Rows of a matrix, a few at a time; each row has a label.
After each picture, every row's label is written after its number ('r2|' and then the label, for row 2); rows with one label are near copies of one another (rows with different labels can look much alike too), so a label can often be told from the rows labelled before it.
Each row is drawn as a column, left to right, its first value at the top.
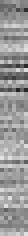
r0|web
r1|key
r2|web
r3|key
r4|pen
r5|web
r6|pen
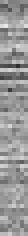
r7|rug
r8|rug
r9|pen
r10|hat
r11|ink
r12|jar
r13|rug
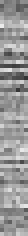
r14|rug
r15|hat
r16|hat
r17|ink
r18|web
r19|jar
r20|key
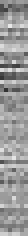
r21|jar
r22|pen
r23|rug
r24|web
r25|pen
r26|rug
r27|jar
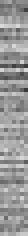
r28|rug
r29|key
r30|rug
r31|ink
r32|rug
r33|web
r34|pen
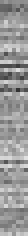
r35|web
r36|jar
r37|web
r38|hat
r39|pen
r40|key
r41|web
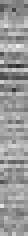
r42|jar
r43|rug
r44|ink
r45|pen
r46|ink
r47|ink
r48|rug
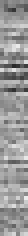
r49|hat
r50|web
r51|pen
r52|pen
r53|ink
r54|key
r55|web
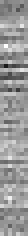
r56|key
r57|ink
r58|web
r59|ink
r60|pen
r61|rug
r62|hat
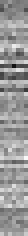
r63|web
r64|hat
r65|key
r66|ink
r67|hat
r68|hat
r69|web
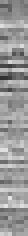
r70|key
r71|key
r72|web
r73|hat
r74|hat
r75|hat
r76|key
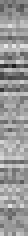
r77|web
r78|ink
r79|key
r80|ink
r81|web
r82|jar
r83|ink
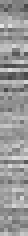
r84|rug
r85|pen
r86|rug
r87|hat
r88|hat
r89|web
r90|jar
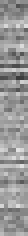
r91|key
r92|rug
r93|hat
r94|hat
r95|key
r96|jar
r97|rug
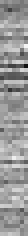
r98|key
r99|jar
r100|pen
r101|web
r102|web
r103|hat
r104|ink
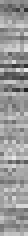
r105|rug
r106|web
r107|jar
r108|web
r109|pen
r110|key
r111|pen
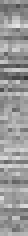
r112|web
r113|jar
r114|key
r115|rug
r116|rug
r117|key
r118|key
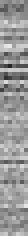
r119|pen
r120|jar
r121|ink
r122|rug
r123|pen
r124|jar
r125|hat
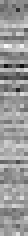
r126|jar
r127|ink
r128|ink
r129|key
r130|pen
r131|ink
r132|rug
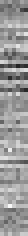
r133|web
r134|hat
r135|key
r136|hat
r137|ink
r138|pen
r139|pen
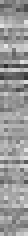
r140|rug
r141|ink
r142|rug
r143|hat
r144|pen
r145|web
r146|jar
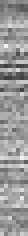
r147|web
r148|ink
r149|rug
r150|key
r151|hat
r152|web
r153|jar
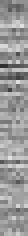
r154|ink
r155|ink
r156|web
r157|rug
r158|jar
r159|rug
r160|hat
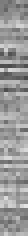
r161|hat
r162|web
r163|hat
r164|hat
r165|rug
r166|key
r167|key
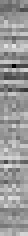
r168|web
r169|jar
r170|web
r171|ink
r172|web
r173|pen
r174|pen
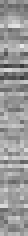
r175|key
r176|hat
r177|rug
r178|rug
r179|rug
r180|ink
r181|jar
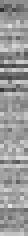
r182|pen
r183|web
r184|key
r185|pen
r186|jar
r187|web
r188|hat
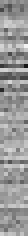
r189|pen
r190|rug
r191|jar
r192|key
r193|hat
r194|jar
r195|ink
